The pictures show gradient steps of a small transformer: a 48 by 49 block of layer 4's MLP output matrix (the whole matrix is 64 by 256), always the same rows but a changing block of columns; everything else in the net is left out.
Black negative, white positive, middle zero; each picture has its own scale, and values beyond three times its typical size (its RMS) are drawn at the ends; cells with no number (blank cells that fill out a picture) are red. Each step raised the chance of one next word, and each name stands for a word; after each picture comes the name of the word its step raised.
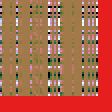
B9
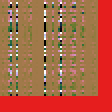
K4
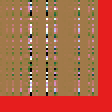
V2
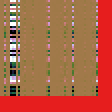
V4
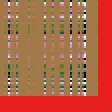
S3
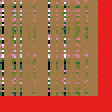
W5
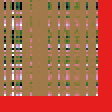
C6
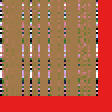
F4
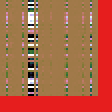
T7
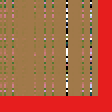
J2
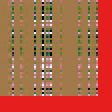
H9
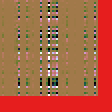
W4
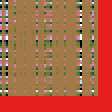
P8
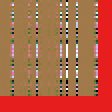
F4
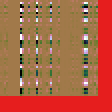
B9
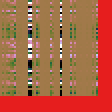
W5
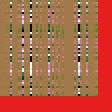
K4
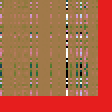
S3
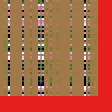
W4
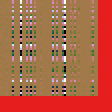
V4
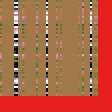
T7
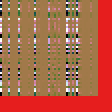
V2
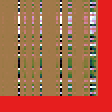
T7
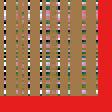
P8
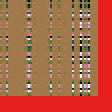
J2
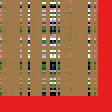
W5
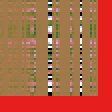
V2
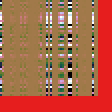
T7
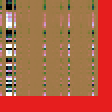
C6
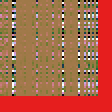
J2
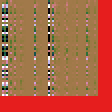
H9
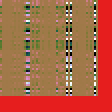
H9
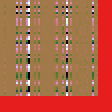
B9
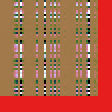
F4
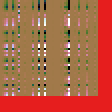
C6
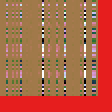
F4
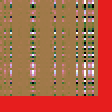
K4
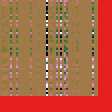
H9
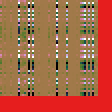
W5
